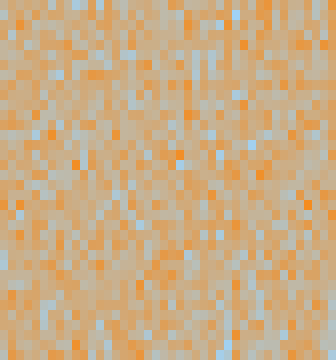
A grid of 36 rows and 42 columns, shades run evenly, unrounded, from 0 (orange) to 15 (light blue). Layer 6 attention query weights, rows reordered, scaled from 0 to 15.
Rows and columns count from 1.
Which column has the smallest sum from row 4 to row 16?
42
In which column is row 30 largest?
33
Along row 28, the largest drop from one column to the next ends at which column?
37
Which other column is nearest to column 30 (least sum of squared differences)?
16
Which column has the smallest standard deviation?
4
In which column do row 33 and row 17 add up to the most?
6
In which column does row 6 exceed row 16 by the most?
23
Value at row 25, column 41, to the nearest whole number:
7
